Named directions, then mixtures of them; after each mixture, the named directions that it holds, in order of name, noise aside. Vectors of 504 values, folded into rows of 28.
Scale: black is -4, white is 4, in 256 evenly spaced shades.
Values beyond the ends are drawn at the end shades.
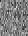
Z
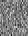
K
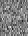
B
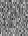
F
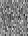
B, F.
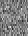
B.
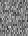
B, Z.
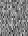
B, F.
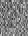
F.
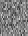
B, F.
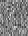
K, Z.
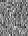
K, Z.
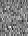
B.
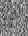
F.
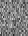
F.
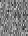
Z.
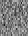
F, K.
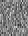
K.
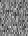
B, Z.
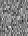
B.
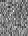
K, Z.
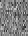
Z.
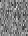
Z.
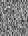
B, K.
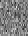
F, Z.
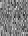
B, Z.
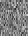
F, Z.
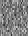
F, K.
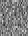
F, K.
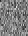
Z.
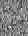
B.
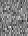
B.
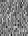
B, K.
